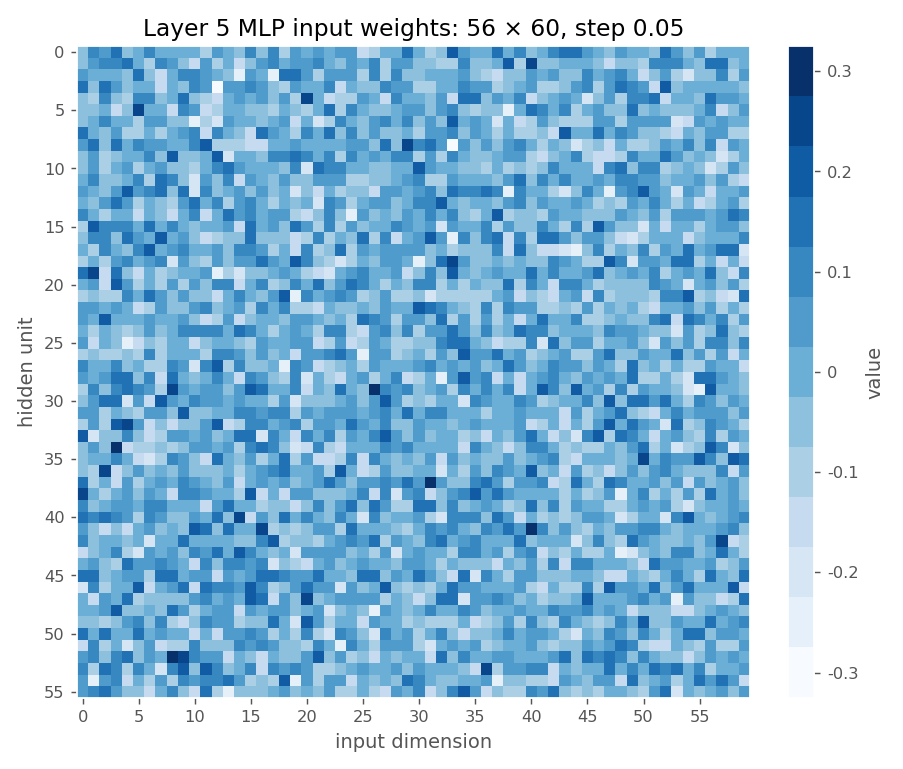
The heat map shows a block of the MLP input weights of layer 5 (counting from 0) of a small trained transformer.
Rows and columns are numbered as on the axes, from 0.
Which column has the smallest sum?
19
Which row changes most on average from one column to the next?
29
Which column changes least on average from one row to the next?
28
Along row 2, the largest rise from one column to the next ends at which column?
18
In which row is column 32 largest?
13
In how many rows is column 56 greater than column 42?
29
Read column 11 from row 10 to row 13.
0 0.05 0.1 0
